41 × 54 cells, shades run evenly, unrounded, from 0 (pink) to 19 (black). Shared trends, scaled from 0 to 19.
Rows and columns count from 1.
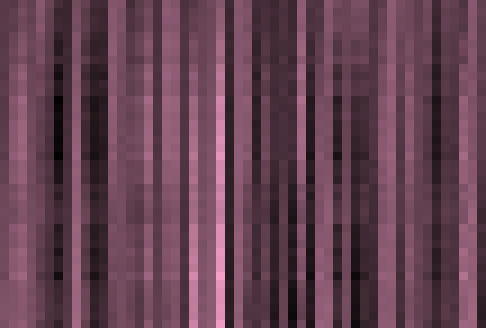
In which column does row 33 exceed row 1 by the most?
40
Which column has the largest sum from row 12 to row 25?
7
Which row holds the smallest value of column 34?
13
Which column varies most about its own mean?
22
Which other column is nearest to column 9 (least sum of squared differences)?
27
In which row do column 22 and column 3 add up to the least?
35
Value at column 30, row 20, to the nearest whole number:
10
